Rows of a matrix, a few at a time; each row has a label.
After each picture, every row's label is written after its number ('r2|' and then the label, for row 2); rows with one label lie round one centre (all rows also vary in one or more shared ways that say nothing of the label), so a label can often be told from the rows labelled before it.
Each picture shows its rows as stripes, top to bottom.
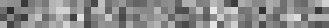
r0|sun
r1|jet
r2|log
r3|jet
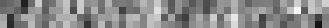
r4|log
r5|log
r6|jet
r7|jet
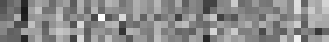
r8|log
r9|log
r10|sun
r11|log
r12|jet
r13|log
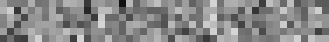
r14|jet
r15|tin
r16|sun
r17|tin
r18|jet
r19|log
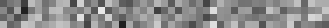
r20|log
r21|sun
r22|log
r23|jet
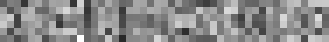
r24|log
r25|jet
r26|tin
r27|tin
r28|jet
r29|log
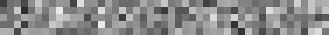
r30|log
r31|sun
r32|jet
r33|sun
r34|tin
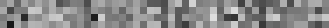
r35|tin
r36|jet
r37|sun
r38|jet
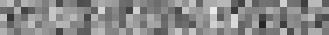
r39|tin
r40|sun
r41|jet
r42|jet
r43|tin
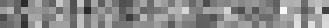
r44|log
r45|tin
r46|log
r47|log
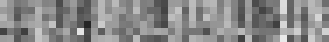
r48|tin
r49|tin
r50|tin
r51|tin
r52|log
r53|tin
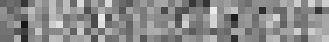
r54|log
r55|jet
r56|sun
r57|sun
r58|log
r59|sun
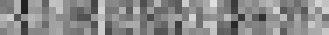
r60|sun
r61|sun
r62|tin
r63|sun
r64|sun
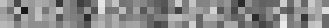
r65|tin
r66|sun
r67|tin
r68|tin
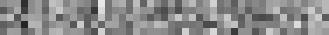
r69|sun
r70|sun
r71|tin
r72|log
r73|sun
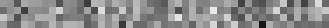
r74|tin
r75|sun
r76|tin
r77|jet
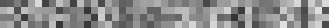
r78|log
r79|tin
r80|sun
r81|tin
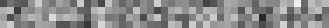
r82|log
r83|tin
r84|jet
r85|tin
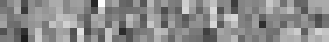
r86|sun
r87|sun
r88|jet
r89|jet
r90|log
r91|log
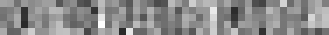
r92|tin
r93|sun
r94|sun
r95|sun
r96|jet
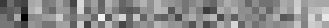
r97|log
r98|log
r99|sun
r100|log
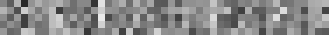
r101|sun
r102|tin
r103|sun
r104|sun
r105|jet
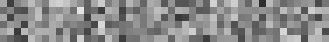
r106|jet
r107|log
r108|jet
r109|sun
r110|tin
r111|log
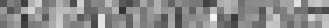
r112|log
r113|jet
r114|sun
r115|sun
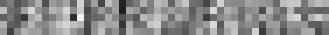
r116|log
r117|jet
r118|log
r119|jet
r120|jet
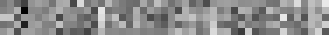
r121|log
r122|sun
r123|tin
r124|sun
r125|tin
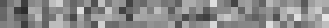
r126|sun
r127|log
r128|log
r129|sun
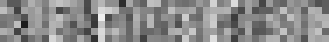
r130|jet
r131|tin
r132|sun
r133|sun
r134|tin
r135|sun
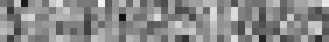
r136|sun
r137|jet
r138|jet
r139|tin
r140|tin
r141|jet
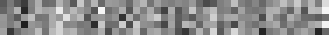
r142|log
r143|sun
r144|jet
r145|sun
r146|jet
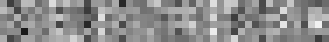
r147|jet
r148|tin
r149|sun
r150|tin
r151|sun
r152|jet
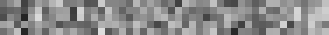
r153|sun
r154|log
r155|log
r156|tin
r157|sun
